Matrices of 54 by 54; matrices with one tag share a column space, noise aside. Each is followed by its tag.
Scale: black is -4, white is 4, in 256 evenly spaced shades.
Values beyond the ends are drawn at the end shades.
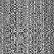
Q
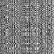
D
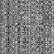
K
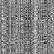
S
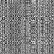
S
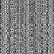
Q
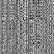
S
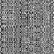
K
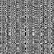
D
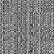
Q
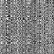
S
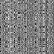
K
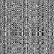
D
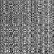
Q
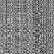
Q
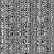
D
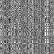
D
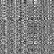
S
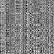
Q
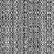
K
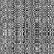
D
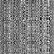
S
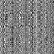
K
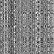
K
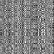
D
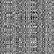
K
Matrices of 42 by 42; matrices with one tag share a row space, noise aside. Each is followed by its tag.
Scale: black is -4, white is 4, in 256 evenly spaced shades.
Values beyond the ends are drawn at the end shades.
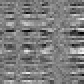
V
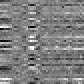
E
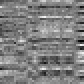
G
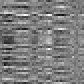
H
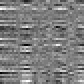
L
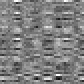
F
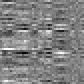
H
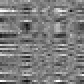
L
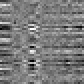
E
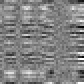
V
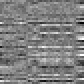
G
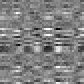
F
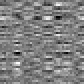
F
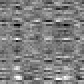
F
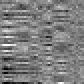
H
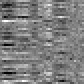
H
